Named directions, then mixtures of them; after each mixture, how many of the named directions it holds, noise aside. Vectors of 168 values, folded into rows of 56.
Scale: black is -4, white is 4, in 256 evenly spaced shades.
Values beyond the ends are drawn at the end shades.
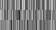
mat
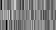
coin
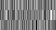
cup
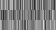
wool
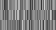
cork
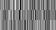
four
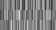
one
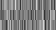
three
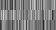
one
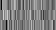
two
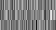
one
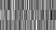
two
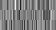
four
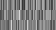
one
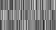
one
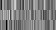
one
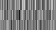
one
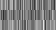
one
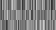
three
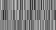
two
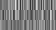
four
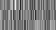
four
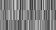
three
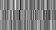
four
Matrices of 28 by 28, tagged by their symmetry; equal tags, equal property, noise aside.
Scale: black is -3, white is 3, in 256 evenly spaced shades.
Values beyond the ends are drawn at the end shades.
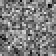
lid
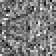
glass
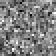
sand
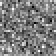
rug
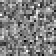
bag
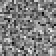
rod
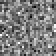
glass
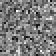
rod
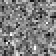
sand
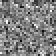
sand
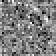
lid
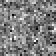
glass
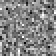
rug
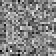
glass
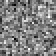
lid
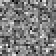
bag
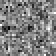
glass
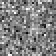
bag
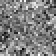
sand
